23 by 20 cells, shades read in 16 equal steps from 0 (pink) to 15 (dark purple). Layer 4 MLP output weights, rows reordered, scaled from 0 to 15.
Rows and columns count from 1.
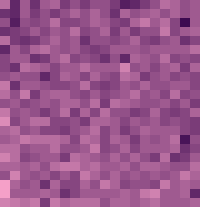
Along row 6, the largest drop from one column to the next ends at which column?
2
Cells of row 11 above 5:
16
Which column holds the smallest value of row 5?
1
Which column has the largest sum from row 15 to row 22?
19
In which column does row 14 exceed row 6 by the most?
20
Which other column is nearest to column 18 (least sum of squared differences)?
3
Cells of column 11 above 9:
3
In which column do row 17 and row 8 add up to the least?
13
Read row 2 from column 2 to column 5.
12 7 10 8
